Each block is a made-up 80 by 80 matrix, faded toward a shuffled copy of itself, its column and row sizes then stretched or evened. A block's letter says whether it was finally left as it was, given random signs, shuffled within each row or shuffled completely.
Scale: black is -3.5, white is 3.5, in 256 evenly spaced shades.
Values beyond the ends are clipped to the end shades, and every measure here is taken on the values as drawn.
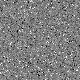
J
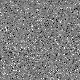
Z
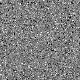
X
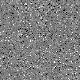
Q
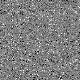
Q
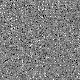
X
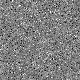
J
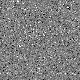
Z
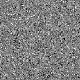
Q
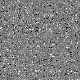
Q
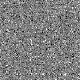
Q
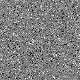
X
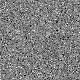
J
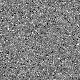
J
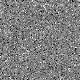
Q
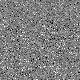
Z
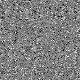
Q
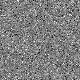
Z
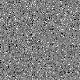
Q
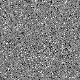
X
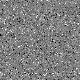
Z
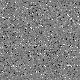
Z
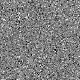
X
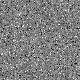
J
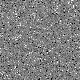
J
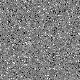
X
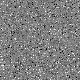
Z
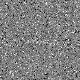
X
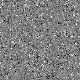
X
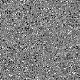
Q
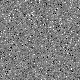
J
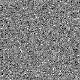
Q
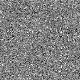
X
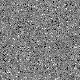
Q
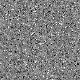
X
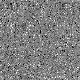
Q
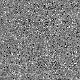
X
